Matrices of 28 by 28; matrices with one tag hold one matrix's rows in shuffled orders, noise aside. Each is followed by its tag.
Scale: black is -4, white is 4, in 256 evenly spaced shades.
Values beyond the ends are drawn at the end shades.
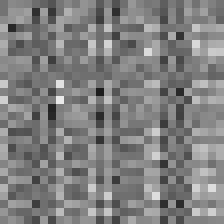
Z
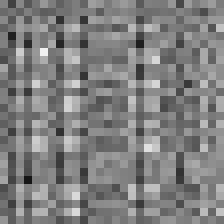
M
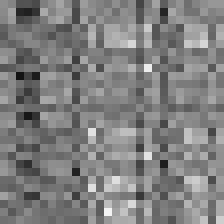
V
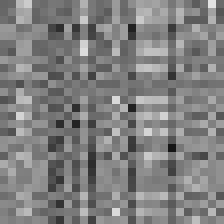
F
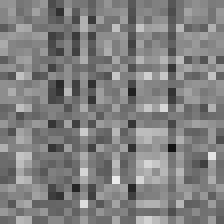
F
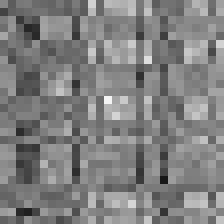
V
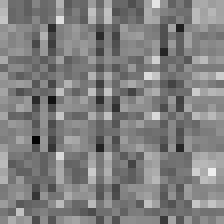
Z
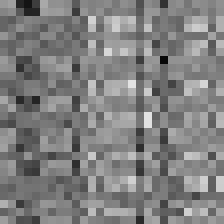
V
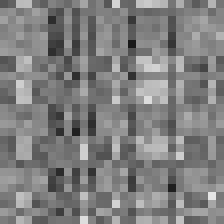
F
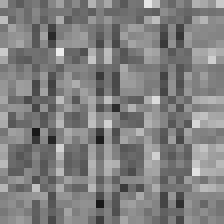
Z
